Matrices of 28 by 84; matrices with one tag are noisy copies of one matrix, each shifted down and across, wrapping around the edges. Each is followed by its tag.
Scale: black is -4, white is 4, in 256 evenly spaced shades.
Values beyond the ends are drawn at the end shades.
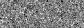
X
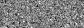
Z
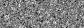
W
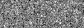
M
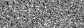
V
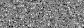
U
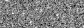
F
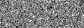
F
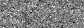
X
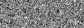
W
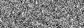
W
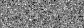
U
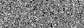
V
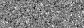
M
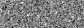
F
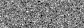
U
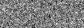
V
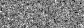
M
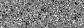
X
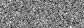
M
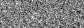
V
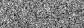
M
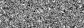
Z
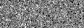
M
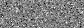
U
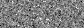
W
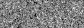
V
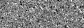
Z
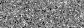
V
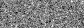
F
